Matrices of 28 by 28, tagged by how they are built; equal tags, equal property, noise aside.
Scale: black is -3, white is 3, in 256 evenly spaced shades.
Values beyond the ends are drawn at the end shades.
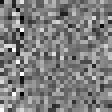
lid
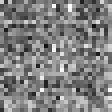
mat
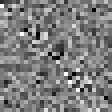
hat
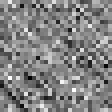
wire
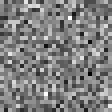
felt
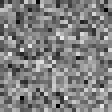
felt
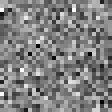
felt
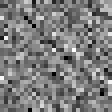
wire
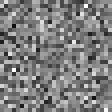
felt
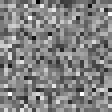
mat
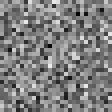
felt
